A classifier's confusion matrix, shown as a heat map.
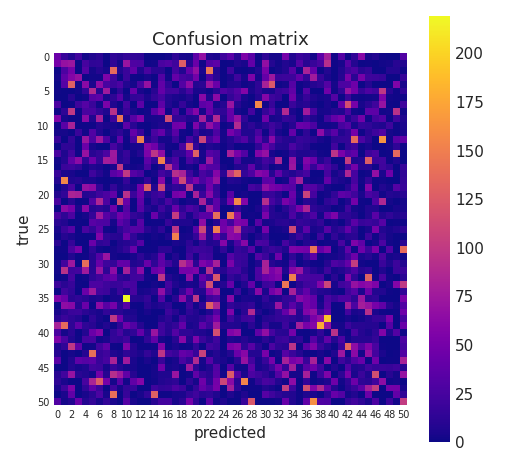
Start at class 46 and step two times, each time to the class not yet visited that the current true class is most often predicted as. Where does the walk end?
23
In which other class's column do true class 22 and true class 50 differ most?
37
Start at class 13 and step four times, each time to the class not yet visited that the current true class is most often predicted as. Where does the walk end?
34
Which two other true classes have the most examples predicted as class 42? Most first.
7, 15
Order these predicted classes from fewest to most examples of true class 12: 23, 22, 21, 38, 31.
38, 22, 23, 31, 21
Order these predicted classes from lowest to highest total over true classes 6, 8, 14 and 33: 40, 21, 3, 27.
3, 27, 21, 40
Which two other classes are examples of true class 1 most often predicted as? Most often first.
18, 39
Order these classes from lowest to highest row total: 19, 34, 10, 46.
10, 34, 19, 46
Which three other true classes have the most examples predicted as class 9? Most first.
21, 16, 46
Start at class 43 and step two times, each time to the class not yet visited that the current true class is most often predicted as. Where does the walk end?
47
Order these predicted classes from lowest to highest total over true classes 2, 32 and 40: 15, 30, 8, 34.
15, 30, 8, 34
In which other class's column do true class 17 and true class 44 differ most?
26
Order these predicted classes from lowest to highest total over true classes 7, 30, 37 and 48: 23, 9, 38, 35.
35, 9, 38, 23
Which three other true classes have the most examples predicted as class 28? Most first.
50, 37, 3
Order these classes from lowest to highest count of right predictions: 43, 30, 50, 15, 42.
43, 30, 50, 42, 15
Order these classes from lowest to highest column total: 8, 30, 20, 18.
18, 20, 8, 30
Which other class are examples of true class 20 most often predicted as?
36
